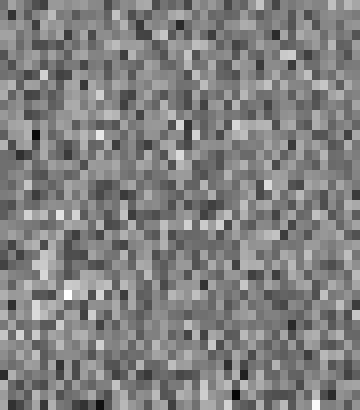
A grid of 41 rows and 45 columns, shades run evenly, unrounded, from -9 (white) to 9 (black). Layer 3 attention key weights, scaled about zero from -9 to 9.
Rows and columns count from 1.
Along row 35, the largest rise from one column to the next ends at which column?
28
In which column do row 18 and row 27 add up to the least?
29
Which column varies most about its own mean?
5
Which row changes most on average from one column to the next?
41
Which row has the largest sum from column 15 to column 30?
38
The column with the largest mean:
37
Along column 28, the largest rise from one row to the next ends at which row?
24
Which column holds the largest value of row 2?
2
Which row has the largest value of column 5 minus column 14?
14
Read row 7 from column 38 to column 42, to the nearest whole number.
-2 1 1 -1 -2
